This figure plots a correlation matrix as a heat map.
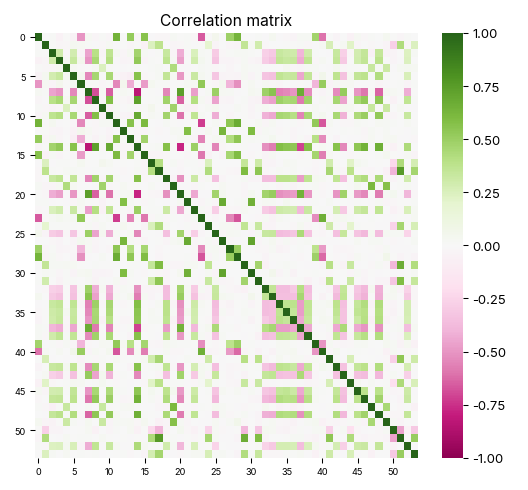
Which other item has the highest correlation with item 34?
14
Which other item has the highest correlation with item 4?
19
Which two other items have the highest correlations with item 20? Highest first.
7, 37
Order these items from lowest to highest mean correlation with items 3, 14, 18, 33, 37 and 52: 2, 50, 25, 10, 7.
7, 25, 50, 2, 10
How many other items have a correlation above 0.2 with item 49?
4
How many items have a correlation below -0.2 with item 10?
7
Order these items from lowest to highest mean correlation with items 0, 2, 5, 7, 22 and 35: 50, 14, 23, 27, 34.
23, 50, 27, 34, 14
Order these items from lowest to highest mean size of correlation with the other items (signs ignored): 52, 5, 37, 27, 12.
12, 27, 52, 5, 37
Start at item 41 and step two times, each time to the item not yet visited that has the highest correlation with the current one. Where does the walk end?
17
